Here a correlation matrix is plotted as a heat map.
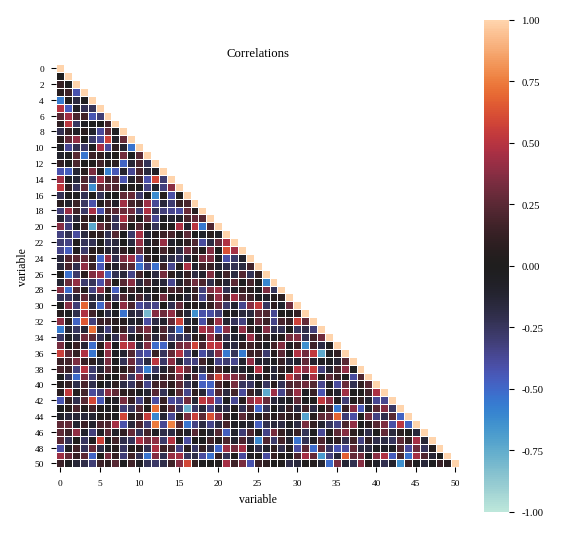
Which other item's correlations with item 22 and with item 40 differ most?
23
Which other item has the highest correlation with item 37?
12
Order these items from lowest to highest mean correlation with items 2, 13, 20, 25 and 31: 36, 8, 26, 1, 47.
47, 1, 8, 26, 36
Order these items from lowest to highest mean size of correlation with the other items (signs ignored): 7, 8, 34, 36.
7, 34, 8, 36
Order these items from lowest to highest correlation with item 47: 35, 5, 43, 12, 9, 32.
9, 32, 35, 43, 12, 5
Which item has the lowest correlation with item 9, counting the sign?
10
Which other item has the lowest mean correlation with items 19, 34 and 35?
31
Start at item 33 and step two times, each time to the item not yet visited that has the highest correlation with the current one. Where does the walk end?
42
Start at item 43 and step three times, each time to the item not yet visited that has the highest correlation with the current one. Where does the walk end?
14
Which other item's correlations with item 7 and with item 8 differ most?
45
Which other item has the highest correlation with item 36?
49
